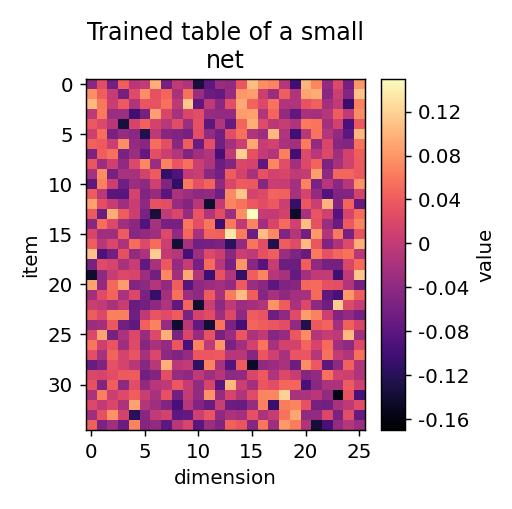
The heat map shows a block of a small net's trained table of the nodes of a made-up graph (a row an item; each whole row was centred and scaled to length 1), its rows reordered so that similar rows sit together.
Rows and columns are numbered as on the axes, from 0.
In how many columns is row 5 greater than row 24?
13
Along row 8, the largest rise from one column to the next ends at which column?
17
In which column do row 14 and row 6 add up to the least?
12
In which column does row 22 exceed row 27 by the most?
23
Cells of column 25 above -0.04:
30
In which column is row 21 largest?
14
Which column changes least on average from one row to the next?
18
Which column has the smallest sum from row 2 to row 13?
19
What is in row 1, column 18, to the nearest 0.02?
0.04
